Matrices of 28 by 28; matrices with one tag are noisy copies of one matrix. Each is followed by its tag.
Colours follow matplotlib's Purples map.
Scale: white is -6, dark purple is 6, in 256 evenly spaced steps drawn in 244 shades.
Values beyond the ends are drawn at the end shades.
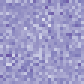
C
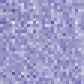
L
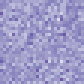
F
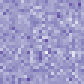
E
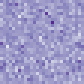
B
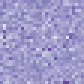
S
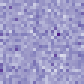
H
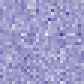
F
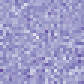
H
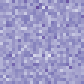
C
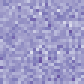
E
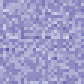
S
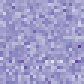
B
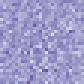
E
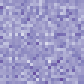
F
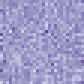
H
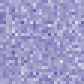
L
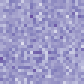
E
